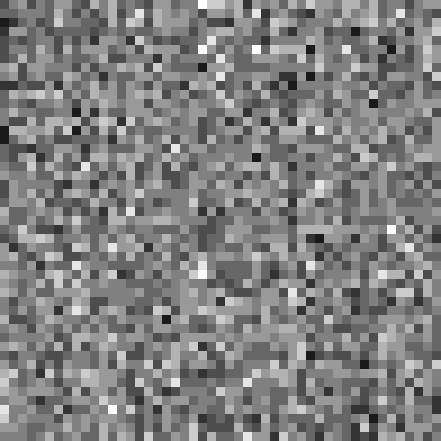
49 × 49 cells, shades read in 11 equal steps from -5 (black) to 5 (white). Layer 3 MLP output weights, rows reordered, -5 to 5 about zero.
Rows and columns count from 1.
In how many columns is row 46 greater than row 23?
19
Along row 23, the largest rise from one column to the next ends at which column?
34
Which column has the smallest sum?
40
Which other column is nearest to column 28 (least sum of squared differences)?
32
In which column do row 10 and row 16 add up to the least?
1
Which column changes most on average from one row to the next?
35
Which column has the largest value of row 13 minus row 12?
42
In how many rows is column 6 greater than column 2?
21
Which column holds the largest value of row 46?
13
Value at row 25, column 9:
3
